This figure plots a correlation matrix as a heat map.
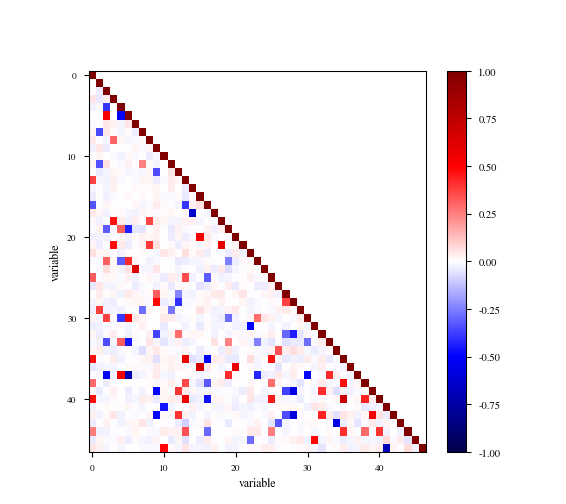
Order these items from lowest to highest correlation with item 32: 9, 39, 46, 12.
9, 46, 12, 39
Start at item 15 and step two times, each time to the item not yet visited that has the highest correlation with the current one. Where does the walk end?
20
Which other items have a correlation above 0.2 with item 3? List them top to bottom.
8, 18, 21
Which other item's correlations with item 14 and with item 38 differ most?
17
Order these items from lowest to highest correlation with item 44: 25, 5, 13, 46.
5, 46, 25, 13
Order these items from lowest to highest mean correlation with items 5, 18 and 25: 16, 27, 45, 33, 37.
37, 33, 16, 45, 27
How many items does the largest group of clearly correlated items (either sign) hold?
8
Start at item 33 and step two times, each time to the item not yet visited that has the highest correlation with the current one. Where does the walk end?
4
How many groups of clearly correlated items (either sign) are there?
11
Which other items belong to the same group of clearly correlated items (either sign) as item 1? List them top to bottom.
7, 11, 29
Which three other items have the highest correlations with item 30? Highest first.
5, 2, 23
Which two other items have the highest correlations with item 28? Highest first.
9, 27
